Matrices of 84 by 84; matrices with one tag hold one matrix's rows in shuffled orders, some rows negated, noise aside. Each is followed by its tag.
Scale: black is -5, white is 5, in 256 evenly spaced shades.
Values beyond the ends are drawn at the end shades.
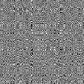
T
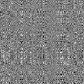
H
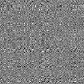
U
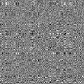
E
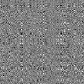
H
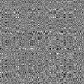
E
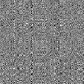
T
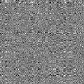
E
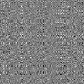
H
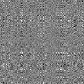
H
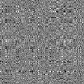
E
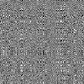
H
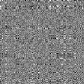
E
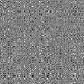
U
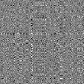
T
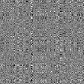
T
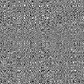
U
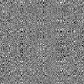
H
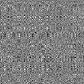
U
